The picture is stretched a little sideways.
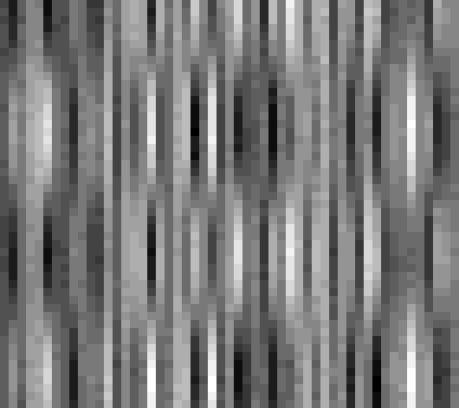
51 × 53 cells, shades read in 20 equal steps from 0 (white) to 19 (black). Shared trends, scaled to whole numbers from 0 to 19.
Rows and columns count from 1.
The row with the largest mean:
46
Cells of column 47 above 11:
2
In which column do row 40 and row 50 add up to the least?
48
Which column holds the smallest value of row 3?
34
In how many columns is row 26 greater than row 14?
24
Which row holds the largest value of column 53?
15
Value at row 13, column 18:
3
